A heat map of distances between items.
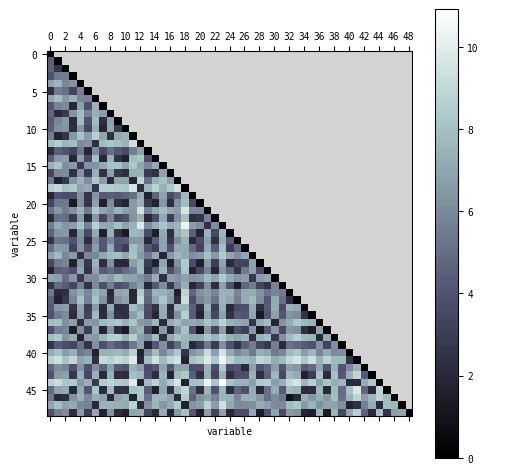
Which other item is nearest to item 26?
42
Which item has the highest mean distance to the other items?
41
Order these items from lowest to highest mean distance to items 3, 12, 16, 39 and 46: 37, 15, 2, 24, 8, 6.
37, 24, 2, 8, 6, 15
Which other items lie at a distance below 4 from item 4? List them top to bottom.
15, 27, 30, 36, 38
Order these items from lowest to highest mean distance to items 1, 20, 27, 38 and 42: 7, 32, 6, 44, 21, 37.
37, 7, 32, 6, 21, 44
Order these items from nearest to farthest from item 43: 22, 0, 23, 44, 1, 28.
28, 22, 0, 1, 23, 44
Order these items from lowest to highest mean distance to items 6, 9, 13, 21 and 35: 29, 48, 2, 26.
48, 29, 26, 2
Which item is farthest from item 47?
23
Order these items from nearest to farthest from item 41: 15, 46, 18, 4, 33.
18, 4, 15, 46, 33
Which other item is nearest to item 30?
36
